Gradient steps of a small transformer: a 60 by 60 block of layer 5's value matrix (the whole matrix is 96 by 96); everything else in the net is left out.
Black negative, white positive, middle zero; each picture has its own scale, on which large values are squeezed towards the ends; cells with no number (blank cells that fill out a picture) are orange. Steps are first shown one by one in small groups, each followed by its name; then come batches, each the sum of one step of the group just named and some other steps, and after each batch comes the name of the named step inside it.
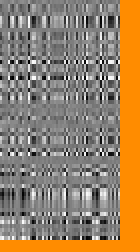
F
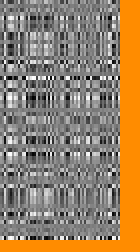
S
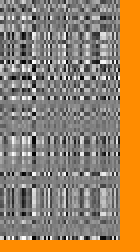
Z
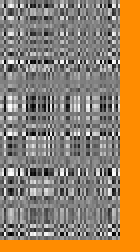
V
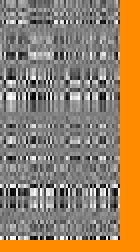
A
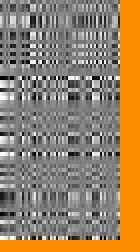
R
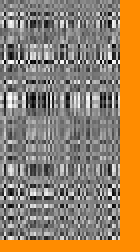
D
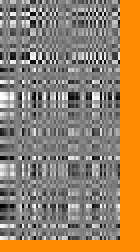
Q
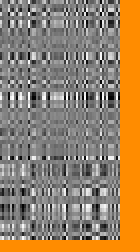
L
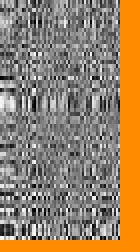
R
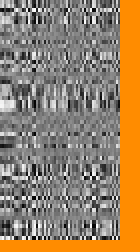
L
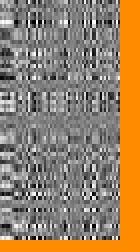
L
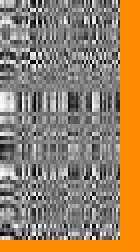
Q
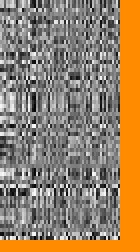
A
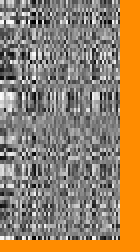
Q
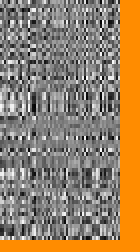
F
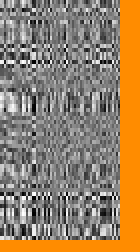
Q
